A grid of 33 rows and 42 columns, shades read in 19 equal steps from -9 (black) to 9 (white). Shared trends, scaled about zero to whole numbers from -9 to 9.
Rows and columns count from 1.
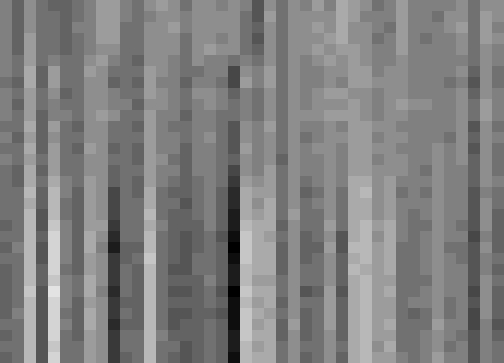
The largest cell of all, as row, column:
27, 5
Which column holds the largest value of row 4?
29
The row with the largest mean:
3
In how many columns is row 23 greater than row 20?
11
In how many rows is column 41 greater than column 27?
27
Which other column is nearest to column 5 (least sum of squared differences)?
21
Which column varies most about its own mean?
20
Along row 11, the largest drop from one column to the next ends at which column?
4
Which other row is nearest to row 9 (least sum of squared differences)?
6
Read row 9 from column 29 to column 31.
2 1 1
